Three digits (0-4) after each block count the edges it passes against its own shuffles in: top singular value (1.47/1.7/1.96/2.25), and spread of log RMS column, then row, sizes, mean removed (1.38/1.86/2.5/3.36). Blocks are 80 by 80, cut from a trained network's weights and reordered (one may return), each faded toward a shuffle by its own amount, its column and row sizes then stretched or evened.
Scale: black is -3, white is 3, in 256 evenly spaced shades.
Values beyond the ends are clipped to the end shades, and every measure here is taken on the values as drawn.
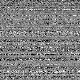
2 0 4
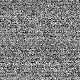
1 0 2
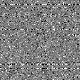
4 1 3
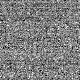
0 1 0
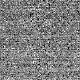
1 2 0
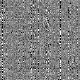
1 4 0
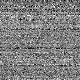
2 0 3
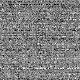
2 1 3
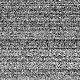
4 1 1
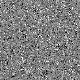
1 1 0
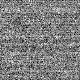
1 1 0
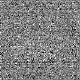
0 2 2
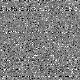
2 1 3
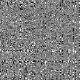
0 4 2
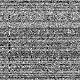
4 1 1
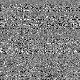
0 0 4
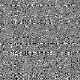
4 2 3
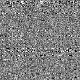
0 0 3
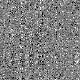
2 2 1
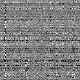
4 3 3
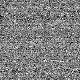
0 0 2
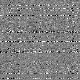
1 1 4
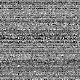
4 1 3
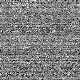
2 0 2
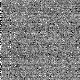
1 2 0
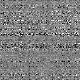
1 2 4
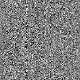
0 3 0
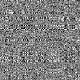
4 1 3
